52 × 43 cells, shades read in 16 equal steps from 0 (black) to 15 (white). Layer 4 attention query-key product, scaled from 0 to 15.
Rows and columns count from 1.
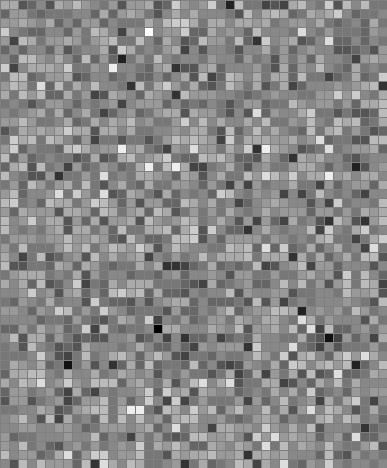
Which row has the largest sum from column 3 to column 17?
43
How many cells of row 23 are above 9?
13
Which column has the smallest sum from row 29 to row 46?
21
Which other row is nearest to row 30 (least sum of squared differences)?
12
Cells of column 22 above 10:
9
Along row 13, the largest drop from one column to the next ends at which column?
30
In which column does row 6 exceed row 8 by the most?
20
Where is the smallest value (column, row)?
18, 37
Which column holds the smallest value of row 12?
14
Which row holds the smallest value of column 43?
10
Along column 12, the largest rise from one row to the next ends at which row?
22
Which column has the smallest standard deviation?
6
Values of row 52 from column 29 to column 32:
4 10 8 13
